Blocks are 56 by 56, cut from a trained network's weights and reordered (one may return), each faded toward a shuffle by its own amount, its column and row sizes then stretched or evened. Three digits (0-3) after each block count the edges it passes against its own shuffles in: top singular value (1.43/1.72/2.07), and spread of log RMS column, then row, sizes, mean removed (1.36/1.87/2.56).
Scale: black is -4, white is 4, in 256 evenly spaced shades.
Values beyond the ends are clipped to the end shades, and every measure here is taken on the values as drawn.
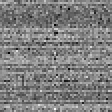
3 1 0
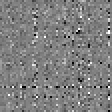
1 3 2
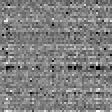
3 2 2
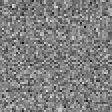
2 0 0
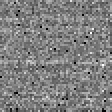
0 1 1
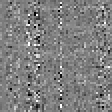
1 3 0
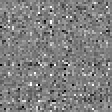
1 2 2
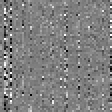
2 3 0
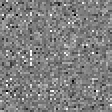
0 1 1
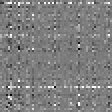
2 3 2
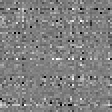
0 2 3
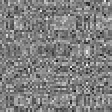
3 1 0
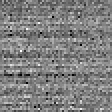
3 2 1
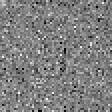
0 1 1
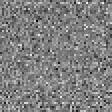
2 0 1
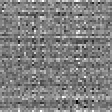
3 3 1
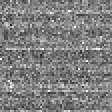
2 1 1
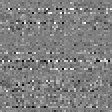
1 0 3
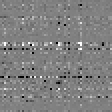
2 2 3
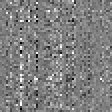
2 3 1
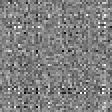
2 2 2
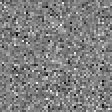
0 1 0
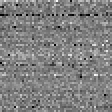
2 1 2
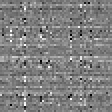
2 2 2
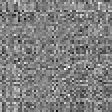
3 2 2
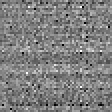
2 2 1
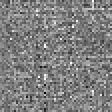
0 2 0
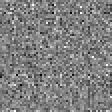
0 1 2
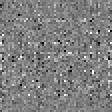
0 2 2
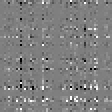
1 3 3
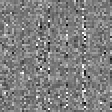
0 3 0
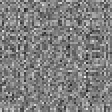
3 2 0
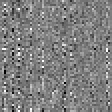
2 3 0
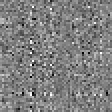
1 2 1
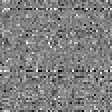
3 1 2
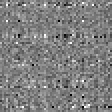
2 1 2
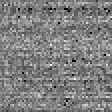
2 2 1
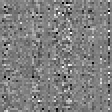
0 3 0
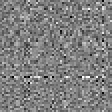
3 2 1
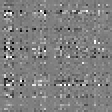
1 3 3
